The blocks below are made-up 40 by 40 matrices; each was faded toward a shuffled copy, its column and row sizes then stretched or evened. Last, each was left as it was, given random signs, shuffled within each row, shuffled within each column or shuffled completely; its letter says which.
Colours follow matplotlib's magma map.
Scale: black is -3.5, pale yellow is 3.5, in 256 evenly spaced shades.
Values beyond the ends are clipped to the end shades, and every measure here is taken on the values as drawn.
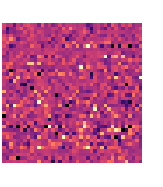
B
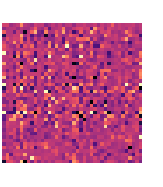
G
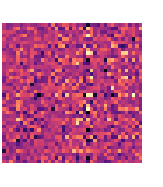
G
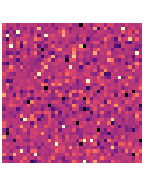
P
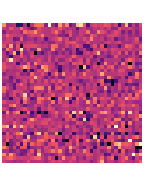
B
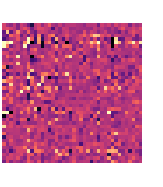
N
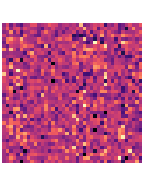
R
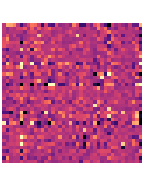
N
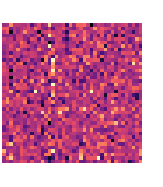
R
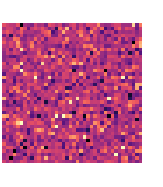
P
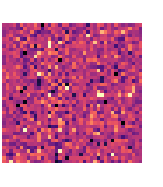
R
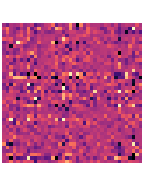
N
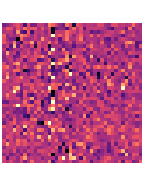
R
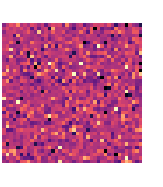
P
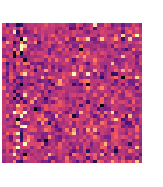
R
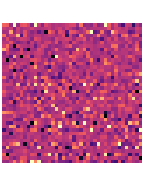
B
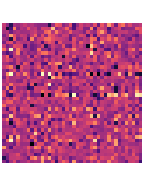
N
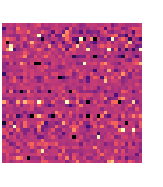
B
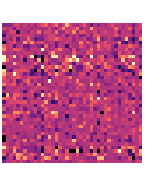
N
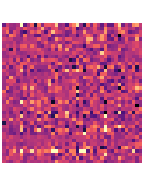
N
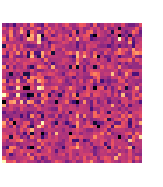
N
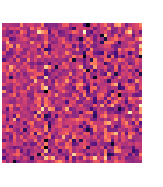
R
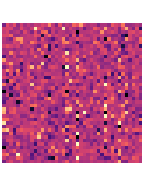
R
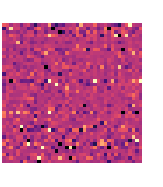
B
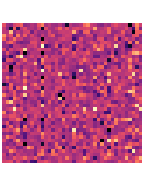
R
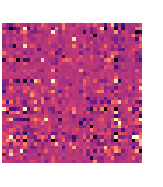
N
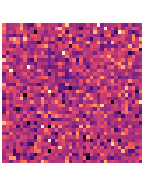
P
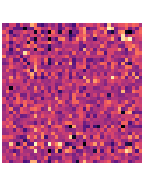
N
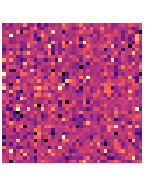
R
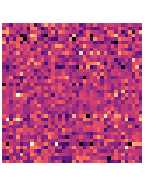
B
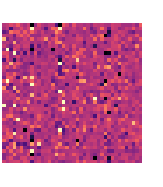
R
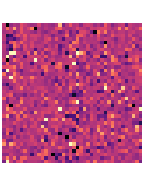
R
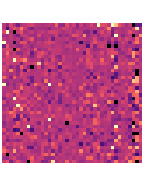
R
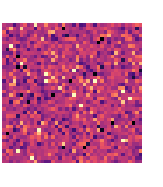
P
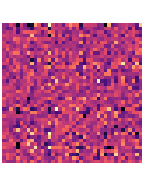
N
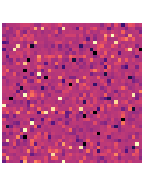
P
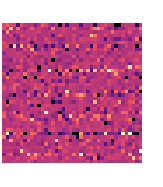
B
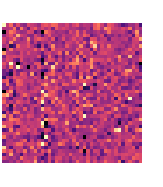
R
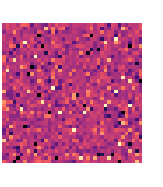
P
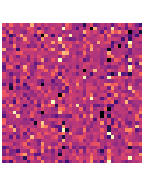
R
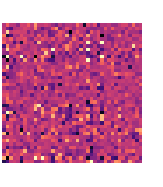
N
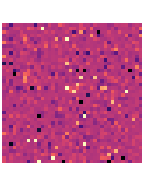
P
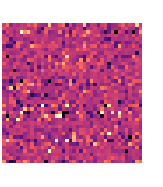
B
